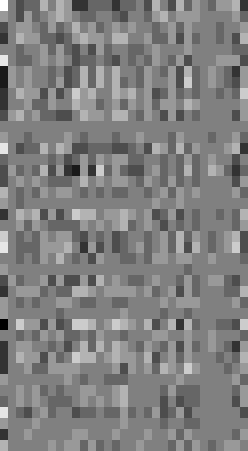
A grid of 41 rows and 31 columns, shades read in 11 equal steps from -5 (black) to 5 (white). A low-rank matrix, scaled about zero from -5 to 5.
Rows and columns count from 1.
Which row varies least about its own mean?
12
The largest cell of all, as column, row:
1, 1
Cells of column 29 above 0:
6
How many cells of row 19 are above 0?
3
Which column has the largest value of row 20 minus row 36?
10
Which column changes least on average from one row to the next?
26
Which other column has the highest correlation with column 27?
13
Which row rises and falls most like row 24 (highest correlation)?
31
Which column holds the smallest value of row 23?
11
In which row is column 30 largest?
23
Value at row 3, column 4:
1
